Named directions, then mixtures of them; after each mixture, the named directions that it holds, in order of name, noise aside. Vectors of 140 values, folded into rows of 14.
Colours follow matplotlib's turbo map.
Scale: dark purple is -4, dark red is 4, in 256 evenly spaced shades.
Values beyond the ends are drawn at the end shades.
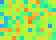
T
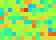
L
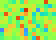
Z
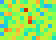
T, Z.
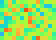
T, Z.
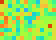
T.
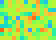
T, Z.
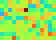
L, T.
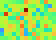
L, Z.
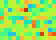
L.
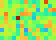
T, Z.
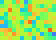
L, T.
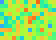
T.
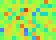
Z.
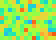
L, Z.
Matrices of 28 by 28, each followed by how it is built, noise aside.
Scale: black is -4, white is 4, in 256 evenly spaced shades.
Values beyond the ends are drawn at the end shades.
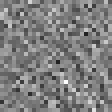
Toeplitz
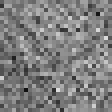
Toeplitz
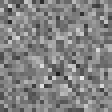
Toeplitz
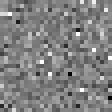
sparse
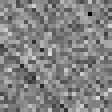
Toeplitz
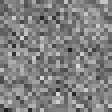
Toeplitz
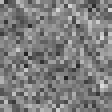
Toeplitz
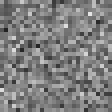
noise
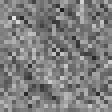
Toeplitz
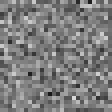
noise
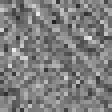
Toeplitz
